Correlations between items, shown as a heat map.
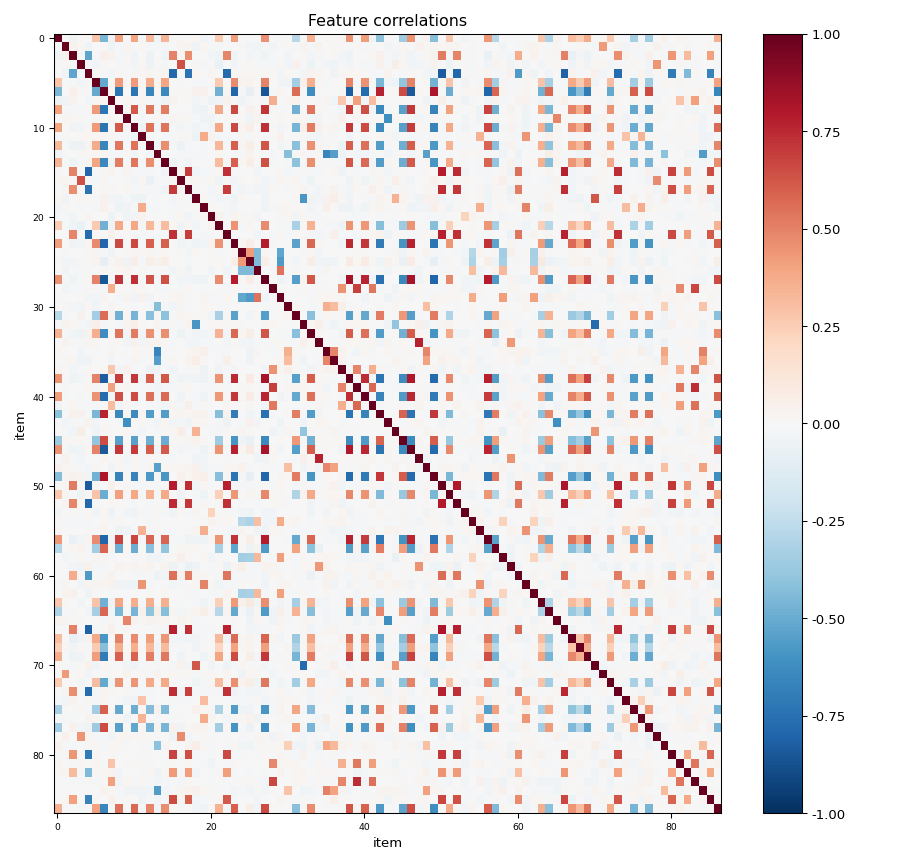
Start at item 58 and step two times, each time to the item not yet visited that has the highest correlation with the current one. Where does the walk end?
26
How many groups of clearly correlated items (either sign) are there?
12
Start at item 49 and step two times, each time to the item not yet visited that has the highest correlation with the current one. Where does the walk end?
42
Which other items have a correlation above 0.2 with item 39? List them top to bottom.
7, 28, 37, 41, 81, 83
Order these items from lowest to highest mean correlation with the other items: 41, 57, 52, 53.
57, 53, 41, 52
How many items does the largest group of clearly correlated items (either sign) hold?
30
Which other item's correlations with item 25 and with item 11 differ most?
29
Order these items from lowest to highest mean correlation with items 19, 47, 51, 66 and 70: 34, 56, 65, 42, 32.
32, 42, 65, 56, 34
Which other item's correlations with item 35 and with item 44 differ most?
13
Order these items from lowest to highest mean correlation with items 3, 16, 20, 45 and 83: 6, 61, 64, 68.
68, 61, 64, 6
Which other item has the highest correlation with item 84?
35
